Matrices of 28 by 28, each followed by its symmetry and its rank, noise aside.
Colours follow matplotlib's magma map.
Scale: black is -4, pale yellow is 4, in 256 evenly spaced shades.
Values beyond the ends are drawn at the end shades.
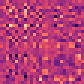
symmetric, rank five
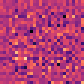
no symmetry, rank five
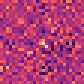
symmetric, rank six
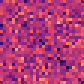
symmetric, rank seven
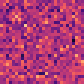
symmetric, rank six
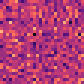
symmetric, rank five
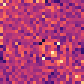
symmetric, rank six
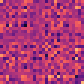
symmetric, rank six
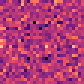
no symmetry, rank six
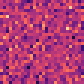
no symmetry, rank seven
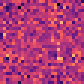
no symmetry, rank seven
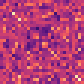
symmetric, rank five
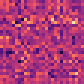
no symmetry, rank five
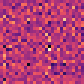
no symmetry, rank six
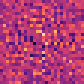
antisymmetric, rank six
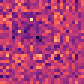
symmetric, rank six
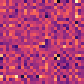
symmetric, rank five
